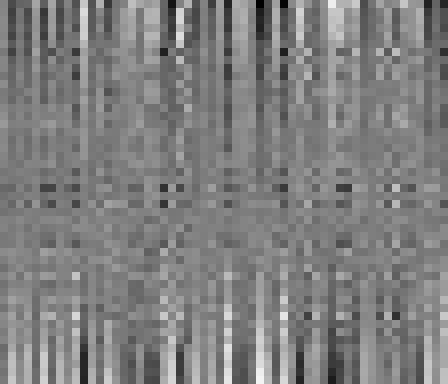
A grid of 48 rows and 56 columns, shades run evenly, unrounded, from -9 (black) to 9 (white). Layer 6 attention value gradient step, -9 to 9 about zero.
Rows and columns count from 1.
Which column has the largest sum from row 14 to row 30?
42
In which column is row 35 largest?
10
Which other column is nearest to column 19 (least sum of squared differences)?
20
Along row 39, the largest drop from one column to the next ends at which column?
30
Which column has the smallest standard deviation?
26
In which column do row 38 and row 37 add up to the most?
36
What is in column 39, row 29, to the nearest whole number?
-1
